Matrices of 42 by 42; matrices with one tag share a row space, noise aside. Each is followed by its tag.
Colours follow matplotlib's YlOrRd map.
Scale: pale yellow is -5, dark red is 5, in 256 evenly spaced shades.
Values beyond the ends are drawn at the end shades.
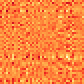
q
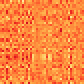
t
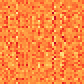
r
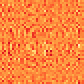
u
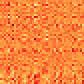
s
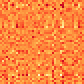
r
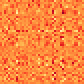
r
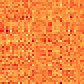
t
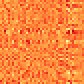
q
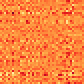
q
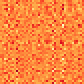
r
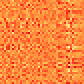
q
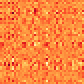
s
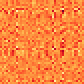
r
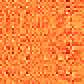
q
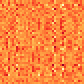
r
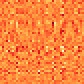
r
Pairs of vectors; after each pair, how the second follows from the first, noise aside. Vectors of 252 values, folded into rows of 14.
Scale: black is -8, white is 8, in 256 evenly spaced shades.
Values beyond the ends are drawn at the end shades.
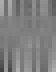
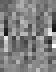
wrapped around, scaled up.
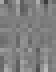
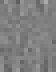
negated, shrunk.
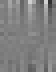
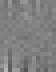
reversed, negated, shrunk.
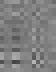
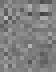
wrapped around.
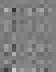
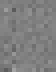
shrunk.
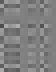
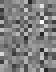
wrapped around, scaled up.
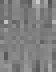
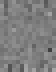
reversed, negated, partly zeroed.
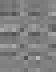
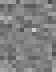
wrapped around.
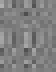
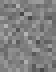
shuffled.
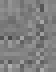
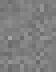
negated, shrunk.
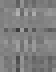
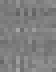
negated, shrunk.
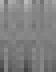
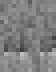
wrapped around.
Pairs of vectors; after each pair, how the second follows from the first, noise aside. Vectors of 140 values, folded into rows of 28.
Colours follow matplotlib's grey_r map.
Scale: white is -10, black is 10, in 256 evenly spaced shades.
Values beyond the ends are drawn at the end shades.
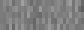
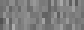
reversed.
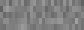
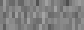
wrapped around, negated.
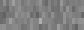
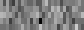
negated, scaled up.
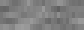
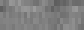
reversed, negated, partly zeroed.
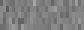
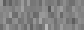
wrapped around, negated.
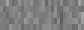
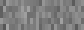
reversed, negated.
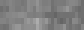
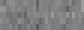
negated, partly zeroed.
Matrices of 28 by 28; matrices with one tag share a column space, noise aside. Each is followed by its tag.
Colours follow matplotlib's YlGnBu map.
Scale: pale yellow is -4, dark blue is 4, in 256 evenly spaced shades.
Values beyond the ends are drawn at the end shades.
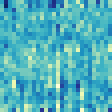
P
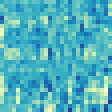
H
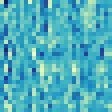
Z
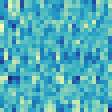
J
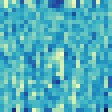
P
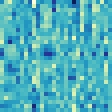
Z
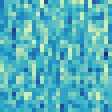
Z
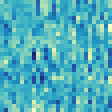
J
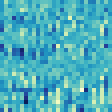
H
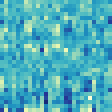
H
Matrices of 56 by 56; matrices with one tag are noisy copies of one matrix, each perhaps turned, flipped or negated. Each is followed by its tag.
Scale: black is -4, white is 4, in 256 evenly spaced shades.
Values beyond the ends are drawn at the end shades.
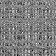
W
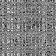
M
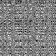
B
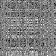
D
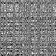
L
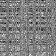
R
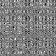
W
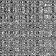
L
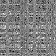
R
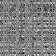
L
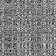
L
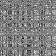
R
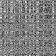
L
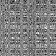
R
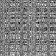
R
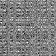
W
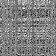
D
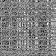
D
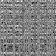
L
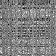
D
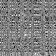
B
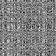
M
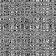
M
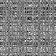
M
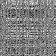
D
